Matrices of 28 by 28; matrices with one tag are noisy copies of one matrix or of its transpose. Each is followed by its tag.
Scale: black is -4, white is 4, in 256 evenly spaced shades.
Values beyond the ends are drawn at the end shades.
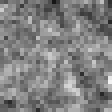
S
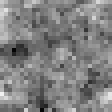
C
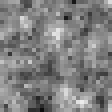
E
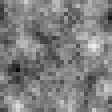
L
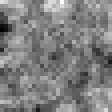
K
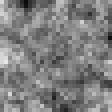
K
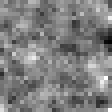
E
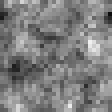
L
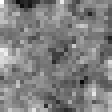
K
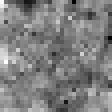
K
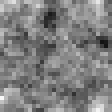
C
